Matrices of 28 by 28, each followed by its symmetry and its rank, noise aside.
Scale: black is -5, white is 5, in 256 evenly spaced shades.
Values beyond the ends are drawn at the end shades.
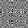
antisymmetric, rank two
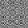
no symmetry, rank three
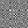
symmetric, rank two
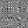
antisymmetric, rank two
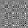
symmetric, rank two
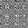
no symmetry, rank three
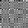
symmetric, rank two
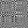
antisymmetric, rank two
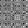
symmetric, rank two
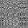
no symmetry, rank three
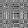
antisymmetric, rank two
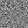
no symmetry, rank four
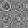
symmetric, rank three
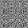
no symmetry, rank three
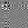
antisymmetric, rank two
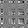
antisymmetric, rank two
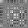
symmetric, rank two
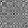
symmetric, rank three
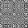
symmetric, rank three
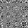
no symmetry, rank three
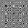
symmetric, rank three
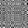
antisymmetric, rank two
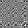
symmetric, rank two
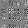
symmetric, rank three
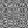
antisymmetric, rank two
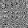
no symmetry, rank four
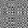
antisymmetric, rank two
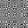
antisymmetric, rank two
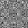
no symmetry, rank four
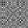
symmetric, rank three
